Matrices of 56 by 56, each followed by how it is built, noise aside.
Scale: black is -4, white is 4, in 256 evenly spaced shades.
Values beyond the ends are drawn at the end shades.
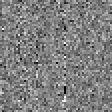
uneven columns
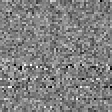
uneven rows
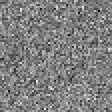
noise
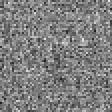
blocks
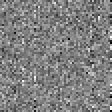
uneven columns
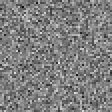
noise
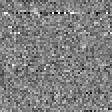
uneven rows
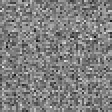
blocks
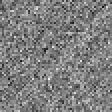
Hankel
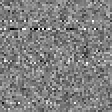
uneven rows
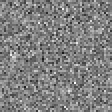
noise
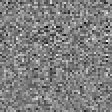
low rank
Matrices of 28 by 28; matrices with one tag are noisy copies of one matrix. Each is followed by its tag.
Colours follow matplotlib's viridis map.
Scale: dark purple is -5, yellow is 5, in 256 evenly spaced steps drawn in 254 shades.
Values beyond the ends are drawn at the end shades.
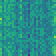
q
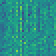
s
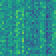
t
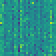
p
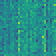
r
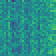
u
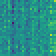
u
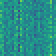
p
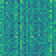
p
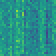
t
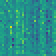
t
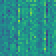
r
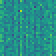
p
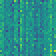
p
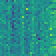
u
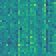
r
